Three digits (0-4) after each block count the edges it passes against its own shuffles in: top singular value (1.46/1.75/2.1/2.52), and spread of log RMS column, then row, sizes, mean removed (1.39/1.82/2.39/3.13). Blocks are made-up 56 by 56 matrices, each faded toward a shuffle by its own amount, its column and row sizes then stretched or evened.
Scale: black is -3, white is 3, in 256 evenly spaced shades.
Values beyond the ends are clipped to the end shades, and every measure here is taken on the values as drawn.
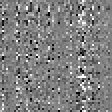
2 4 1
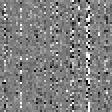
1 4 0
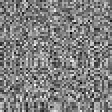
4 2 1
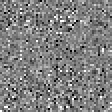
1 2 2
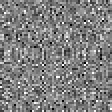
3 1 0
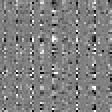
4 4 2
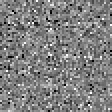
0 2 0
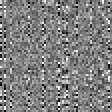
3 4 0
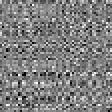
4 1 3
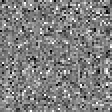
1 0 1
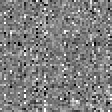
0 3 1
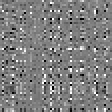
4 4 3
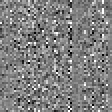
0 4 0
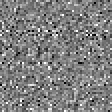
2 0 2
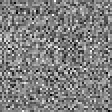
3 1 1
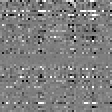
2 2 4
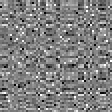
4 0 2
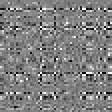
4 2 4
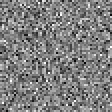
2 0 0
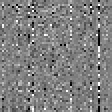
3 3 2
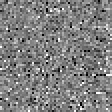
1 1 2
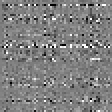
2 3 4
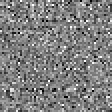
1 0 2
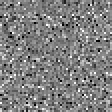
0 0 1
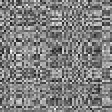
4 2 3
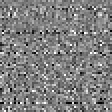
1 2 3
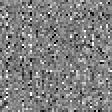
1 2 1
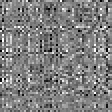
3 3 3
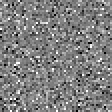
1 1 0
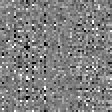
2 3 2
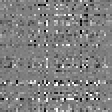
3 3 4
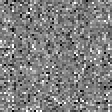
1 1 0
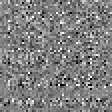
1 2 3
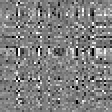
4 3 3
